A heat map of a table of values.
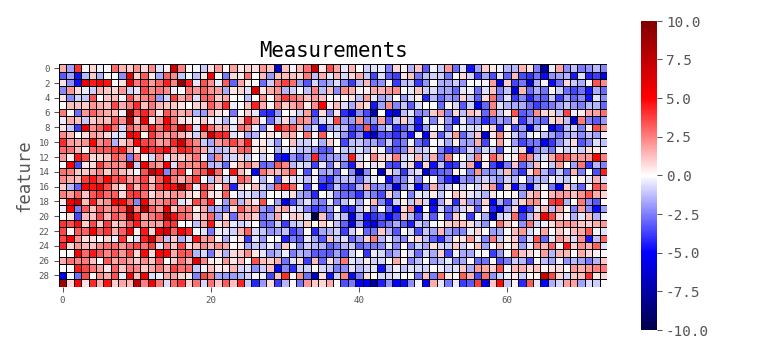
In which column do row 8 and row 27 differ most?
29
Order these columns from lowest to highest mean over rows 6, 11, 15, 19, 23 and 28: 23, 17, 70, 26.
23, 26, 70, 17
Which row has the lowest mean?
1
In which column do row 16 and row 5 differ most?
35
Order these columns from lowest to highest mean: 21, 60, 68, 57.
57, 60, 68, 21
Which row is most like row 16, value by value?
2
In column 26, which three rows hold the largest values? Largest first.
3, 5, 26
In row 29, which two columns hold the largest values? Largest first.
0, 10
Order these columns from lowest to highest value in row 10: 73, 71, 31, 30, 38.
38, 71, 73, 30, 31
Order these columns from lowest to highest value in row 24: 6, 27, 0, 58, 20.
27, 58, 20, 6, 0
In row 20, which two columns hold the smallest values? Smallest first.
34, 58
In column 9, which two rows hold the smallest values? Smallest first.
12, 3
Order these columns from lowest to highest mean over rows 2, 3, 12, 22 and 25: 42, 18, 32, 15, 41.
32, 41, 42, 18, 15
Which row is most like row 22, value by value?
25
